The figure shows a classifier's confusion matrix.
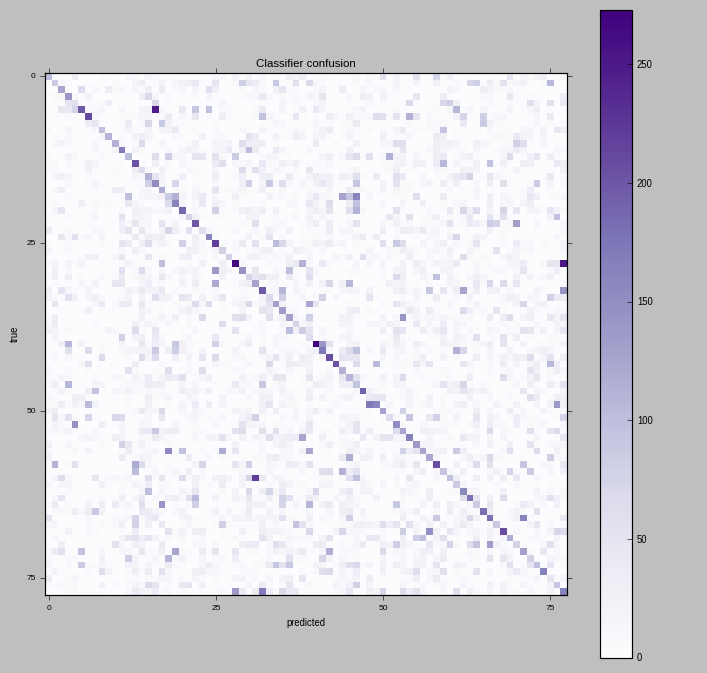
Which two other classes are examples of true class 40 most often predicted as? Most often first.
41, 3
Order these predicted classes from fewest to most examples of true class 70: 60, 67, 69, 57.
69, 67, 57, 60
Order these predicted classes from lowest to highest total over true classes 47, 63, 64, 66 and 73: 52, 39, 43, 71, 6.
43, 6, 52, 39, 71
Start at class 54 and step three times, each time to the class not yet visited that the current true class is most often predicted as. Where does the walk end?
53
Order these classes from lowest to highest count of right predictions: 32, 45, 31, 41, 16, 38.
38, 45, 31, 16, 41, 32
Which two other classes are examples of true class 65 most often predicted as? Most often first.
7, 73
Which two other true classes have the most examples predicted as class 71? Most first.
66, 58
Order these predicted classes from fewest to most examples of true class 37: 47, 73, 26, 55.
47, 73, 55, 26
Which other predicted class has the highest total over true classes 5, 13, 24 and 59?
16
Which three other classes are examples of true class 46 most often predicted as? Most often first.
3, 32, 62
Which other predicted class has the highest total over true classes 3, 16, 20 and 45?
46
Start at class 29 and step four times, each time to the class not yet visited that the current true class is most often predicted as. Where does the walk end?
11
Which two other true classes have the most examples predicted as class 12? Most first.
18, 72
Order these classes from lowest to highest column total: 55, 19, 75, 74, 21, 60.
74, 21, 60, 19, 55, 75
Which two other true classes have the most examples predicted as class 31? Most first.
60, 51
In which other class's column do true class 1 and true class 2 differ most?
75
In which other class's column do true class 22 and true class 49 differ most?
48
